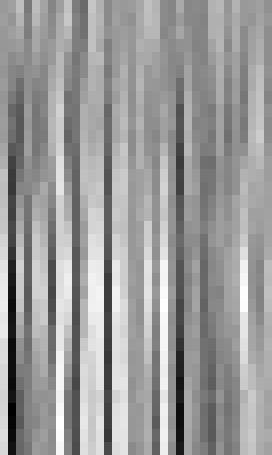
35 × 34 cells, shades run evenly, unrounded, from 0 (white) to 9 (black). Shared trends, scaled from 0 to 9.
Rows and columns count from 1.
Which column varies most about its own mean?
2
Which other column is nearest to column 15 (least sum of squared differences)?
1
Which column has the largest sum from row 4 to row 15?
23
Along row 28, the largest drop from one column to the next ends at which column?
15
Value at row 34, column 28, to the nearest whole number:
4
